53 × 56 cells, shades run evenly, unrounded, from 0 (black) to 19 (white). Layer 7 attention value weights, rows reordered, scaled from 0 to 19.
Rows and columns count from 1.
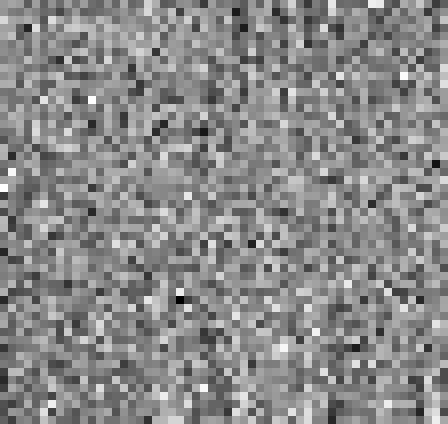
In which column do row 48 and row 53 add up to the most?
23
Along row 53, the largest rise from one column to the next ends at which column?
20
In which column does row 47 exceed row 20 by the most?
2
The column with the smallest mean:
43
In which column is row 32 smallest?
1
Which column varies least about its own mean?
3
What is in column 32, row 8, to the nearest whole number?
7
